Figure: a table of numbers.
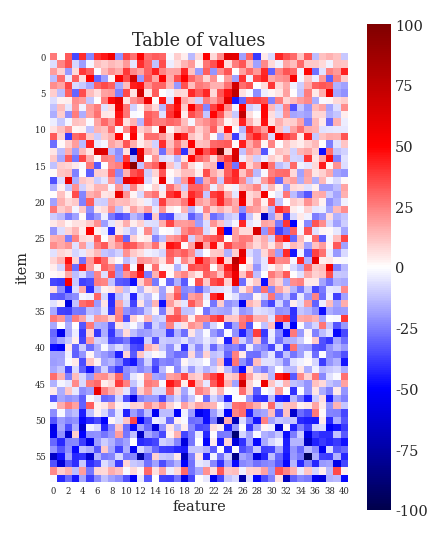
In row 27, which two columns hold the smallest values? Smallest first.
33, 35
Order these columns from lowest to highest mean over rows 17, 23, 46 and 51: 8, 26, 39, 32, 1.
39, 1, 8, 32, 26
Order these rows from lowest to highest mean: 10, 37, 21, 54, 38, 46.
54, 38, 37, 46, 21, 10
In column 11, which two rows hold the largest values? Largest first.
15, 3
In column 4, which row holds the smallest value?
51
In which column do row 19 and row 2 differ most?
35
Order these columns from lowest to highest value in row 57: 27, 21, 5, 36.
5, 36, 27, 21
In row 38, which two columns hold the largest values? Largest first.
28, 33
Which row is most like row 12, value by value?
20
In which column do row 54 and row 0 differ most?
24
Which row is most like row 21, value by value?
57
